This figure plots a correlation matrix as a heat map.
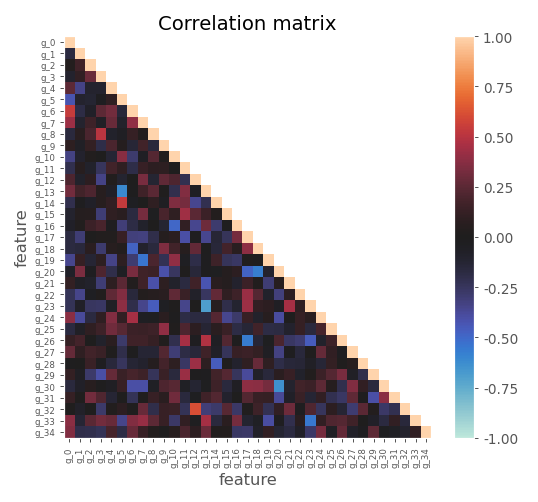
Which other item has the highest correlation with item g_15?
g_11
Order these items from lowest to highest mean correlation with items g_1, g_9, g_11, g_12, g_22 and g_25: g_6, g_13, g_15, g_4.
g_6, g_13, g_4, g_15
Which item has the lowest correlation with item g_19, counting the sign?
g_7
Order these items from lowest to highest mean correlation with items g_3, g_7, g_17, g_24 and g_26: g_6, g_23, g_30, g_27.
g_23, g_30, g_27, g_6
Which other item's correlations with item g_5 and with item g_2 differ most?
g_13
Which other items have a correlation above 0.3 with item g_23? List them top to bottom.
g_5, g_17, g_21
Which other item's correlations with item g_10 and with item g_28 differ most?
g_14
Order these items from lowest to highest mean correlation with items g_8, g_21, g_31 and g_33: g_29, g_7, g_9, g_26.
g_29, g_26, g_9, g_7
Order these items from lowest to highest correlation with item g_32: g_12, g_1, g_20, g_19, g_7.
g_19, g_1, g_20, g_7, g_12
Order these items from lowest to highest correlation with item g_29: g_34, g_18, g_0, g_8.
g_8, g_18, g_0, g_34
